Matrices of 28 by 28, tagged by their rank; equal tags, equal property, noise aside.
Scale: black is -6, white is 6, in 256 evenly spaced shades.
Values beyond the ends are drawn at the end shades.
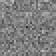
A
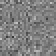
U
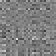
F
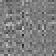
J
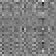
F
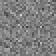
U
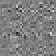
J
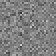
U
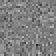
U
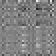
F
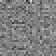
A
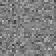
A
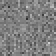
A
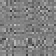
J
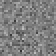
A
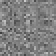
J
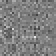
U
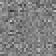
U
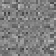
J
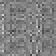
J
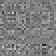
J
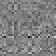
J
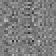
J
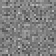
A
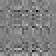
F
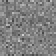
A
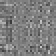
J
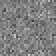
A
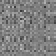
F
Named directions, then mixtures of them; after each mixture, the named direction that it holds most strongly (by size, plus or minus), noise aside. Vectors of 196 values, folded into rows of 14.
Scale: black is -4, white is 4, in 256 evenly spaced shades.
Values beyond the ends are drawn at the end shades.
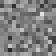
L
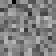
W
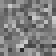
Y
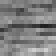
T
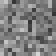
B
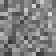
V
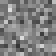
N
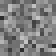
Y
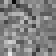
W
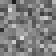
N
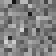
W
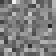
B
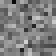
Y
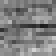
T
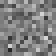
L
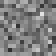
L
